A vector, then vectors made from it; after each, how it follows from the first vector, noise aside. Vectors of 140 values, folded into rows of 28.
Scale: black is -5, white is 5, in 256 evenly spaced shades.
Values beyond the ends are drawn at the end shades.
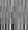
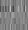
wrapped around, shrunk.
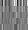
reversed, negated.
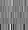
partly zeroed.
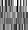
reversed, negated, scaled up.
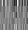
reversed.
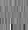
partly zeroed.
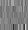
partly zeroed.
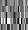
wrapped around, negated, scaled up.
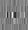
wrapped around, partly zeroed.
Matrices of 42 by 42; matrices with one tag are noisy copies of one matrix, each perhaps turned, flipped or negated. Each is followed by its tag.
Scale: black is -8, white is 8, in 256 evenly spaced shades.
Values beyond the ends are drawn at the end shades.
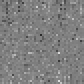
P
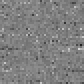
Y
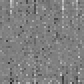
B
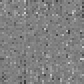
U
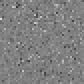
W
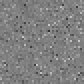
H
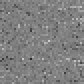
P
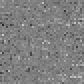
P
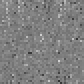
P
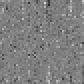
Y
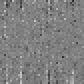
B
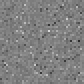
H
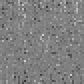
P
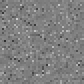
H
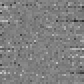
B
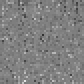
P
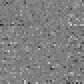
U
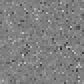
W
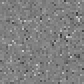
W
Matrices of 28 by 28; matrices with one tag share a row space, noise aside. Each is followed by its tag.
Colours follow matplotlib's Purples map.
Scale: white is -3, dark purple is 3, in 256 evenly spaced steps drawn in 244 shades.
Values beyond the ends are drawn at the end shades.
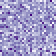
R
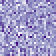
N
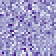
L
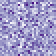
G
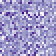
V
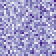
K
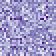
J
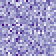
N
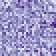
K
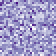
R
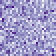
V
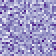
R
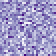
G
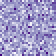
V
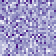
N
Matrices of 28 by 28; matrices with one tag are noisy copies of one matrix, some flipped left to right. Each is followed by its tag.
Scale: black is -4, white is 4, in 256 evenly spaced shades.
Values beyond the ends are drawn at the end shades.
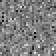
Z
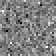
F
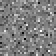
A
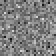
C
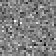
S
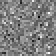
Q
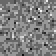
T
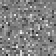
Z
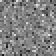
C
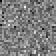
Z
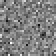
F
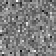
C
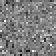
C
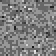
Z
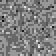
Z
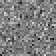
Q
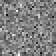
A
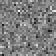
F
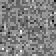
Z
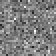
Z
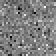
S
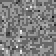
Z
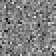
F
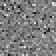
S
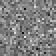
A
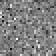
Z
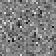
Q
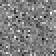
Q
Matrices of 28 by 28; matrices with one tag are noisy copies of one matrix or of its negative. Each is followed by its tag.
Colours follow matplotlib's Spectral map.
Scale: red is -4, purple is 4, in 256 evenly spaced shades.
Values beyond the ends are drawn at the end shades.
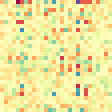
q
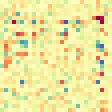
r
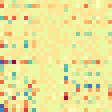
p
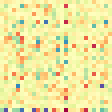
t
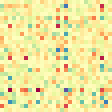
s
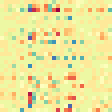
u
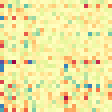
p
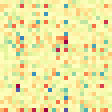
t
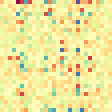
q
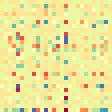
t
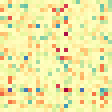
s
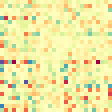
p
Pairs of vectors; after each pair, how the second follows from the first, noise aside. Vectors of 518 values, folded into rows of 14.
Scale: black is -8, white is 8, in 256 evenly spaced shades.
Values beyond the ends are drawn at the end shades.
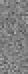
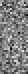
wrapped around, negated, scaled up.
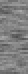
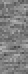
wrapped around, negated.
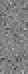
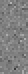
partly zeroed.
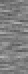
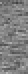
wrapped around, negated.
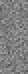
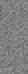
shrunk.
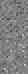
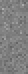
reversed, shrunk.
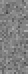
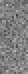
shuffled.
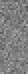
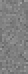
reversed, shrunk.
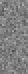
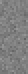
shrunk.
